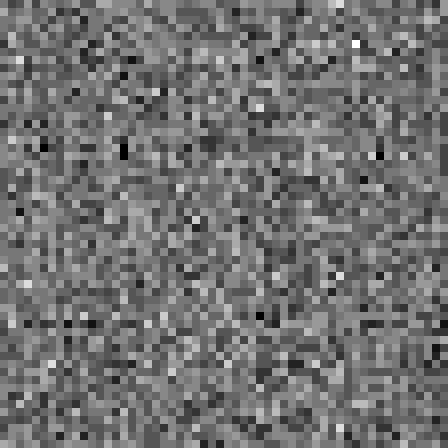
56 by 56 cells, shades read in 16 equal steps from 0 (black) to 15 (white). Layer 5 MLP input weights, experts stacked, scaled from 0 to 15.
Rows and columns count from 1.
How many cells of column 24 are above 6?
27
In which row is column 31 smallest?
28
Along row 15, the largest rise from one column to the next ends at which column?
25
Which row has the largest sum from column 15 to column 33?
7
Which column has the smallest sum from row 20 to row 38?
37
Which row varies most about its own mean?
41
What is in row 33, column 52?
4
